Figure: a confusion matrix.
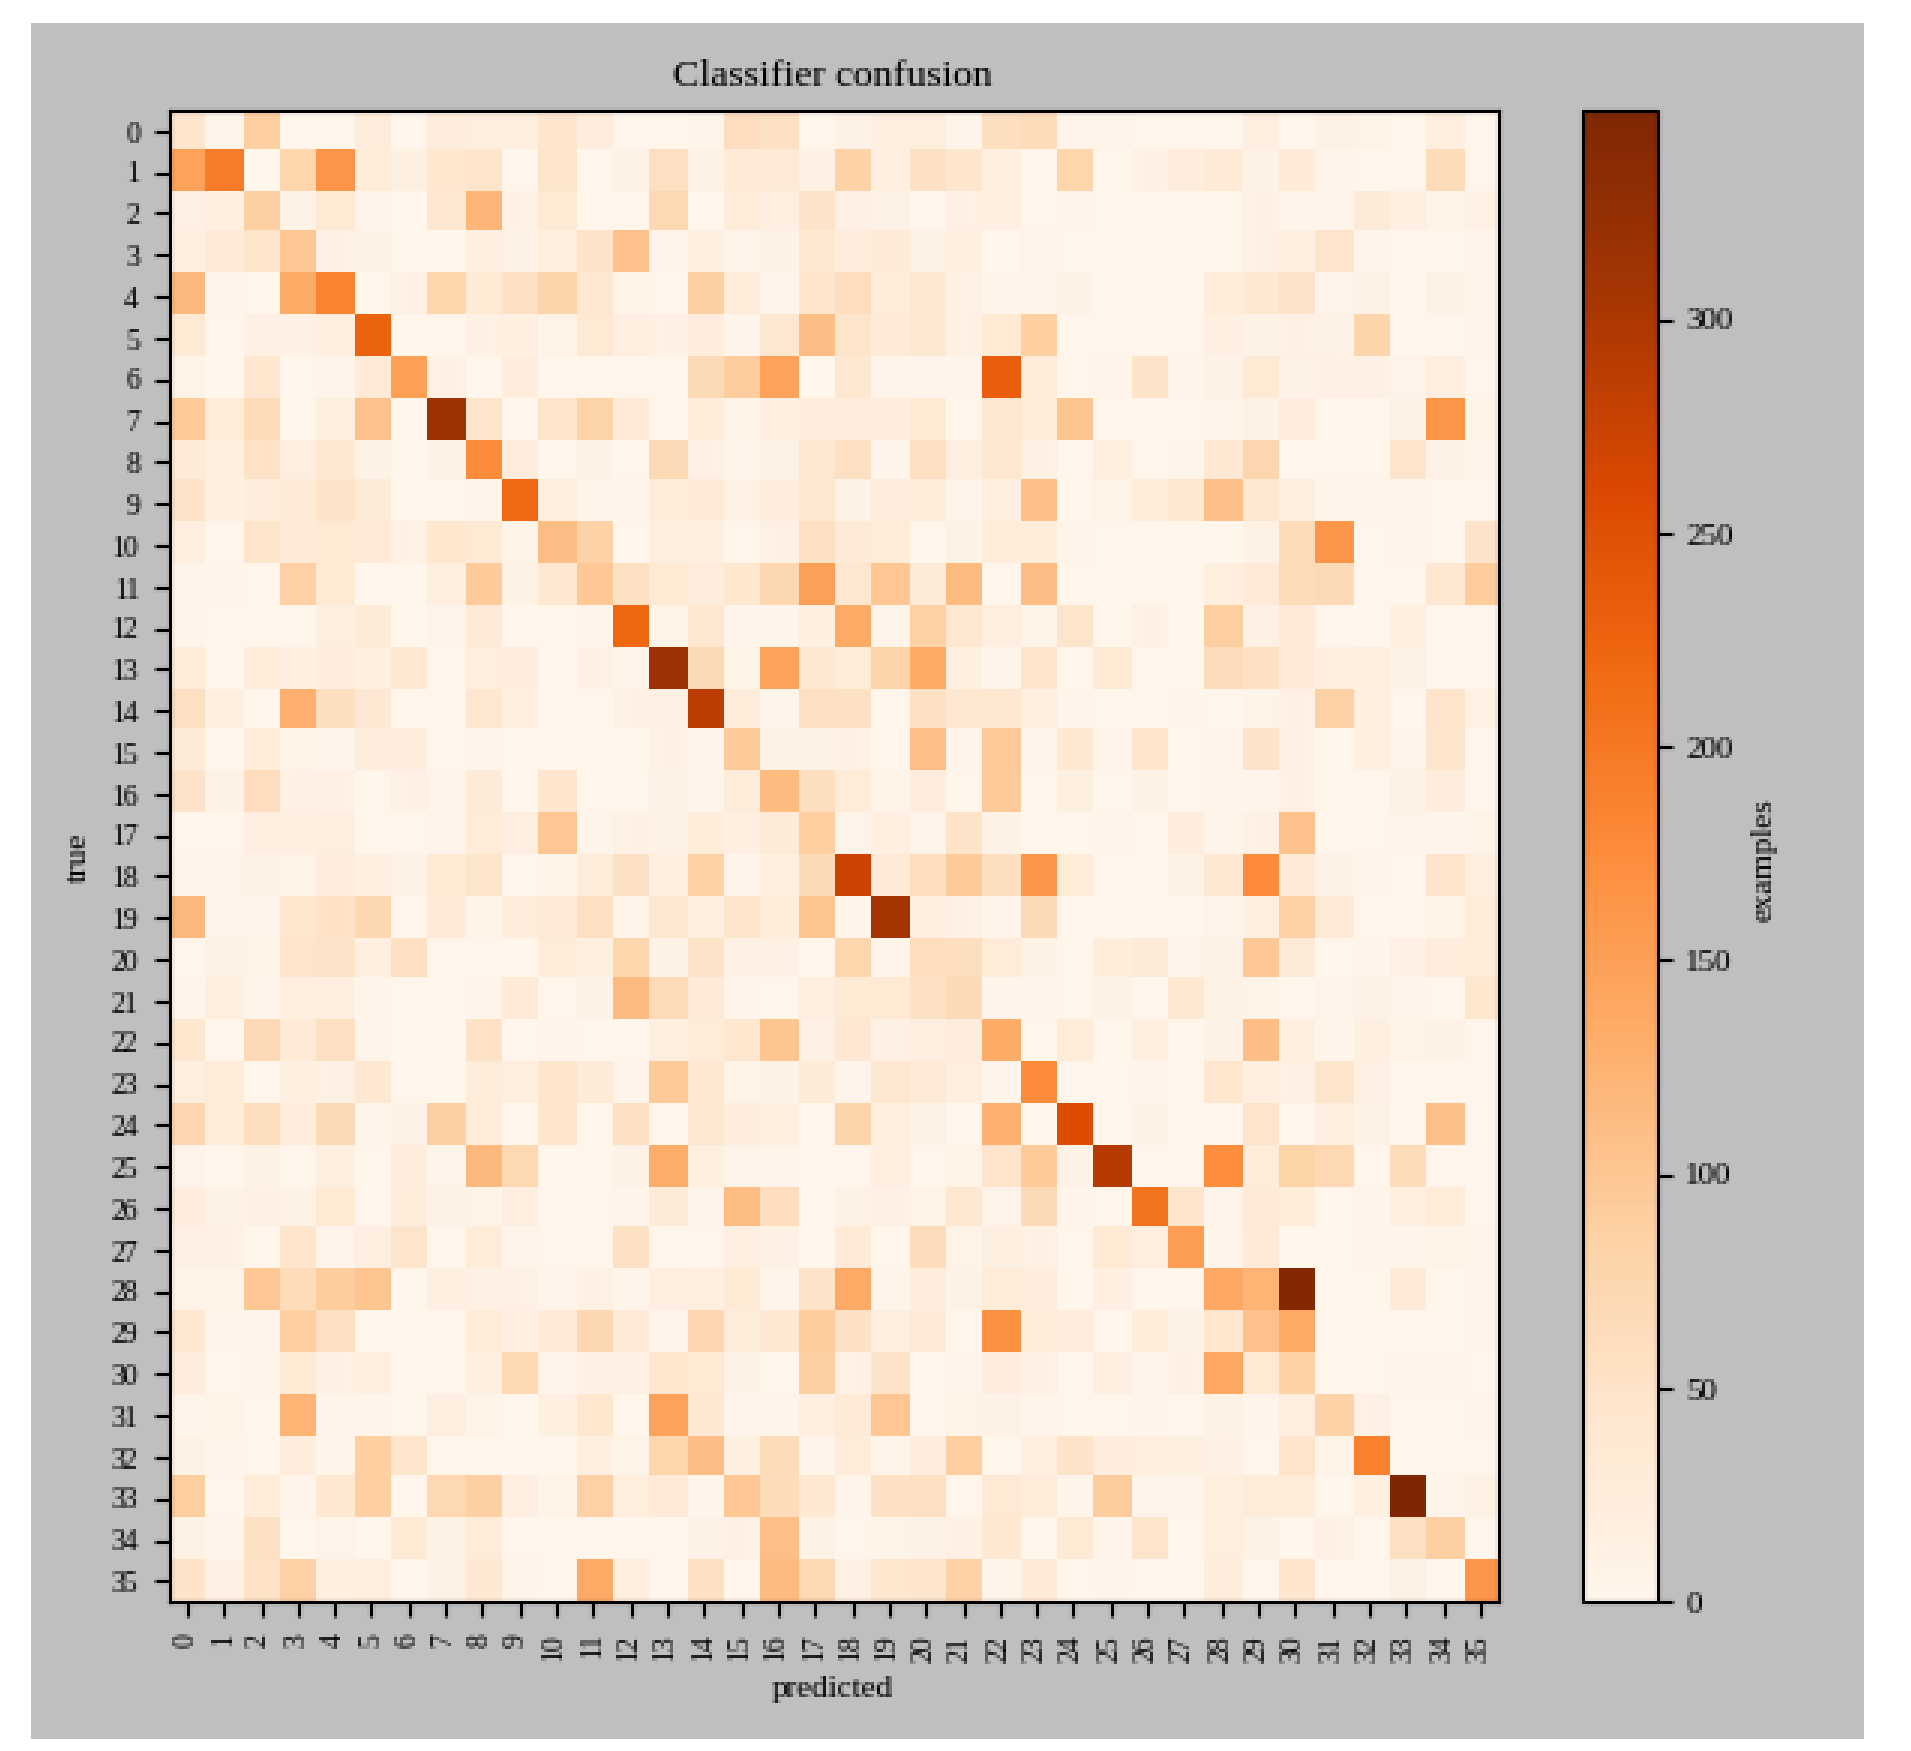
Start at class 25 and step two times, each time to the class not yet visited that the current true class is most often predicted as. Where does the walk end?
30
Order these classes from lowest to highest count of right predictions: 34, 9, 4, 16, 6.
34, 16, 6, 4, 9
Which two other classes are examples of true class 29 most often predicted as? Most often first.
22, 30
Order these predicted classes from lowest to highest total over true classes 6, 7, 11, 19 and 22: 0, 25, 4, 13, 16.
25, 13, 4, 0, 16
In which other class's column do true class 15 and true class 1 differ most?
4
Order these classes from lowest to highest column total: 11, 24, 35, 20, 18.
35, 24, 11, 20, 18
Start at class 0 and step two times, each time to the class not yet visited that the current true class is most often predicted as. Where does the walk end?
8
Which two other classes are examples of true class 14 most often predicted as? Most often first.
3, 31
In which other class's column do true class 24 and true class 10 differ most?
31
